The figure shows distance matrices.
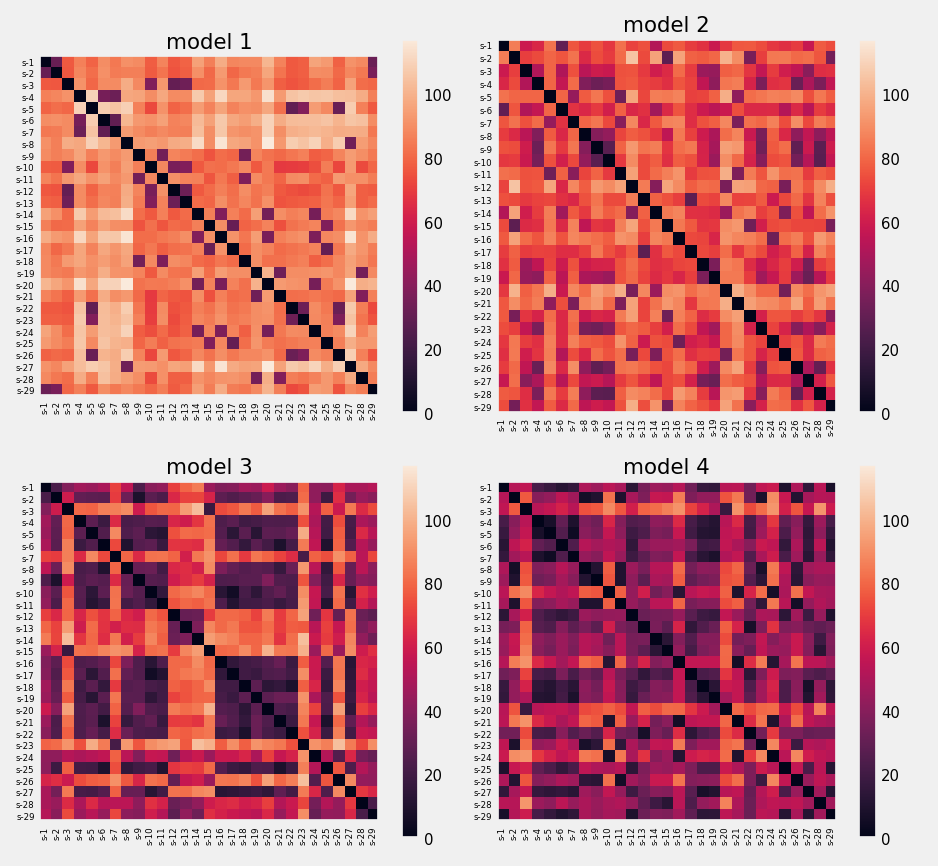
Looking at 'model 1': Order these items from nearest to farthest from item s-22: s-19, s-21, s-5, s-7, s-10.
s-5, s-10, s-21, s-19, s-7
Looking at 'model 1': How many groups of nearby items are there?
9
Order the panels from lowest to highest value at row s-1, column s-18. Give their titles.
model 4, model 3, model 2, model 1
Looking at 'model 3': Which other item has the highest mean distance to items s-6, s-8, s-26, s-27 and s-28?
s-23
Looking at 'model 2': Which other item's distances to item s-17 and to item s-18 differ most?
s-13
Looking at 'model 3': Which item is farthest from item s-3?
s-14
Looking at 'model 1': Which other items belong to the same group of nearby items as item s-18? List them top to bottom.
s-9, s-11
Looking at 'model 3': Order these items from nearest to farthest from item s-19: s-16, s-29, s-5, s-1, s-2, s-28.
s-5, s-16, s-2, s-1, s-29, s-28
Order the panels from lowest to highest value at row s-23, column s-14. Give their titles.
model 4, model 2, model 1, model 3
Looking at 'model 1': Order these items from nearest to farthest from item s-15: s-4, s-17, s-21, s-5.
s-17, s-21, s-5, s-4
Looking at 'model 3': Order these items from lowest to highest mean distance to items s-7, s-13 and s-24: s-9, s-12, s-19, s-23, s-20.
s-12, s-9, s-23, s-19, s-20
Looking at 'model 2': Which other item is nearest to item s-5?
s-11
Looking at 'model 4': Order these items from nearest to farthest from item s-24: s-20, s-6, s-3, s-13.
s-6, s-13, s-20, s-3
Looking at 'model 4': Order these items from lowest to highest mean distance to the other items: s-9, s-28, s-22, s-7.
s-7, s-22, s-9, s-28
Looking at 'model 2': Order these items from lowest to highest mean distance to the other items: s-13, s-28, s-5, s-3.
s-3, s-28, s-13, s-5
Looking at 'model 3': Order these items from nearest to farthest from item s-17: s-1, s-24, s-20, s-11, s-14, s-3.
s-11, s-20, s-1, s-24, s-3, s-14
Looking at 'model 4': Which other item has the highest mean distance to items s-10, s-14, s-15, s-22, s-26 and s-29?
s-3
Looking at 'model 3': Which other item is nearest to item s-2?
s-9
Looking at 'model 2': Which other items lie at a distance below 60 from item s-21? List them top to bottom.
s-5, s-7, s-11
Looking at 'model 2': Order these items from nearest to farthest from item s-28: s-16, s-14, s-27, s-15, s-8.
s-8, s-27, s-15, s-14, s-16
